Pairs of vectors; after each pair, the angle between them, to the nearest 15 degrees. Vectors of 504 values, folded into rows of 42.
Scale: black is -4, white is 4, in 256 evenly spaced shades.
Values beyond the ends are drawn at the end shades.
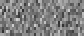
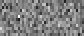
120 degrees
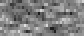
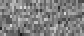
120 degrees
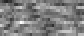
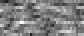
15 degrees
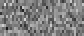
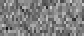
30 degrees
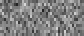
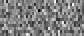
105 degrees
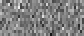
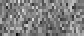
75 degrees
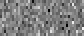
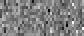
30 degrees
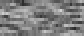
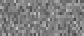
105 degrees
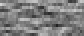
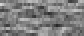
15 degrees
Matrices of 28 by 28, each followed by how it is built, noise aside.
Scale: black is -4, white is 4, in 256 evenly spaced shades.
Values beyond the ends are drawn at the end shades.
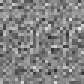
repeating columns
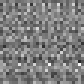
repeating columns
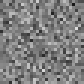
noise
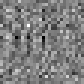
low rank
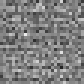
blocks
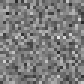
repeating columns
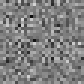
low rank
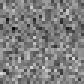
repeating columns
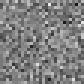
noise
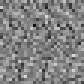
repeating columns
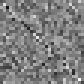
diagonal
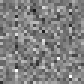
uneven columns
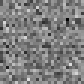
blocks
